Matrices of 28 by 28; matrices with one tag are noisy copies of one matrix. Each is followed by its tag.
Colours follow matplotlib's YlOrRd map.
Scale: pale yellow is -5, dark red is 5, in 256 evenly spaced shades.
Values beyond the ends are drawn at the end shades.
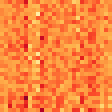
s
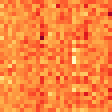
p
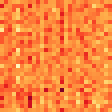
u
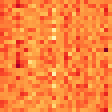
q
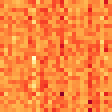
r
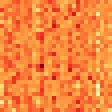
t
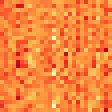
q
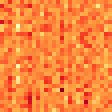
u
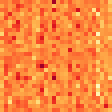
t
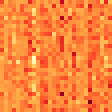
r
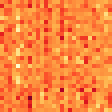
u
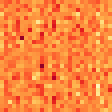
t
